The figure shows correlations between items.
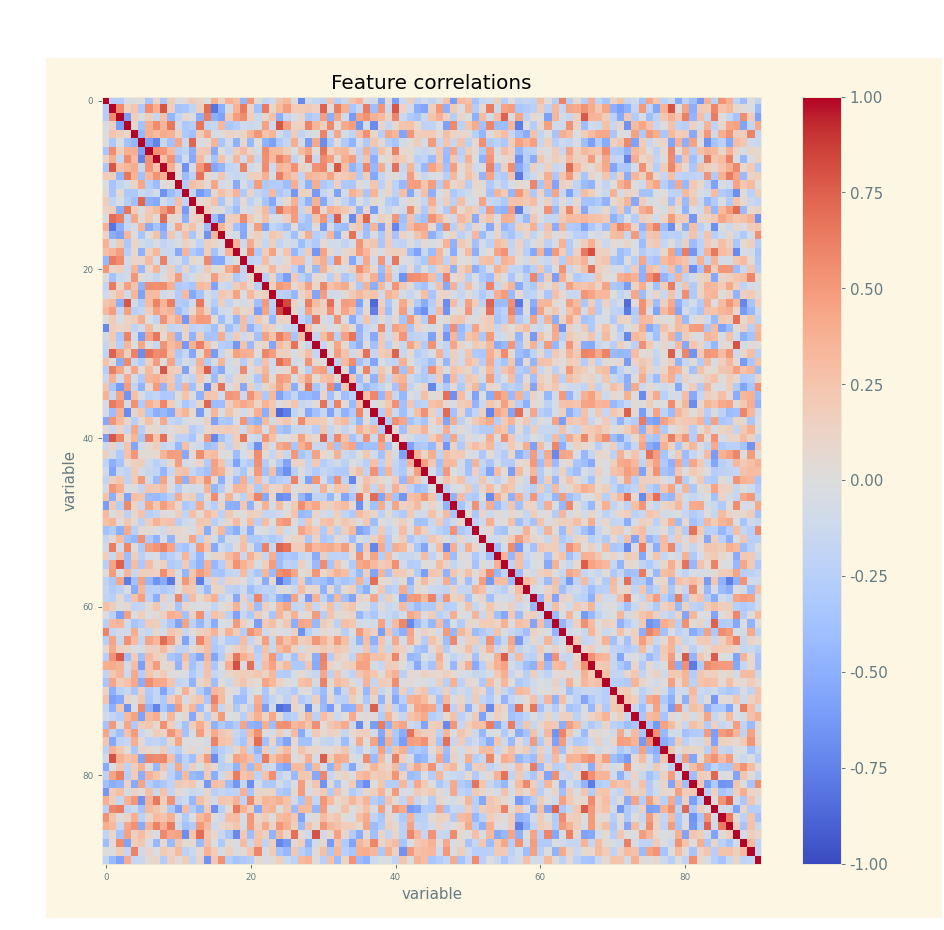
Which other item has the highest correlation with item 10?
59
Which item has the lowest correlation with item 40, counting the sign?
15
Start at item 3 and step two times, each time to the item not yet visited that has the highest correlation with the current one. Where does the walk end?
25
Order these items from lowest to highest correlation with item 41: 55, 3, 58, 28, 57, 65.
55, 57, 65, 3, 58, 28
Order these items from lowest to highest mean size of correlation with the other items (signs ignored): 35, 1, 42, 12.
12, 42, 35, 1
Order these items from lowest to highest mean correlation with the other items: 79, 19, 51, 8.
51, 79, 19, 8
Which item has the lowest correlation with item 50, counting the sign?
72
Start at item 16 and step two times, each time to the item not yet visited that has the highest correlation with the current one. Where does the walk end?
28
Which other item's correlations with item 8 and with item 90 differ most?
14
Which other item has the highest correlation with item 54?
35
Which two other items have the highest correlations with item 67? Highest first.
18, 20
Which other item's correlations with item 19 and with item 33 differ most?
34
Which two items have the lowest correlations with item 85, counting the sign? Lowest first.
81, 27
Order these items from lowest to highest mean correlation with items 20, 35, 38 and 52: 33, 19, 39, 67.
33, 39, 19, 67
